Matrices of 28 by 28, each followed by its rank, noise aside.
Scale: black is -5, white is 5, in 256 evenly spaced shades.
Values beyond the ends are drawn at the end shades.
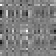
two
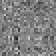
four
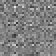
four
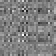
two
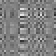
two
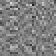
four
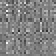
three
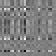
one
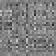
three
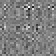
three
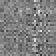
four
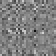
three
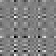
one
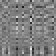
two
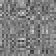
three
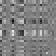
one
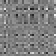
two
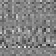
four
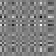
one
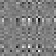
one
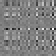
one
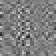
two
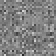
four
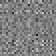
four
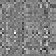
four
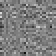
three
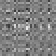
two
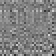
three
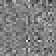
four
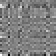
two
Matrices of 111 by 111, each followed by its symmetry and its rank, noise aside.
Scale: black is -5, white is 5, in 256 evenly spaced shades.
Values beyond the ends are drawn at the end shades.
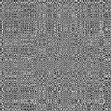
no symmetry, rank four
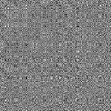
symmetric, rank six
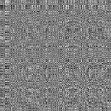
antisymmetric, rank four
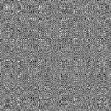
no symmetry, rank six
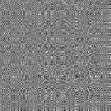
no symmetry, rank six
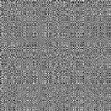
antisymmetric, rank four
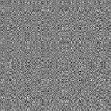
no symmetry, rank six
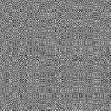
antisymmetric, rank four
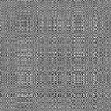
no symmetry, rank three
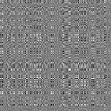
no symmetry, rank three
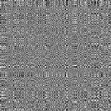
antisymmetric, rank four
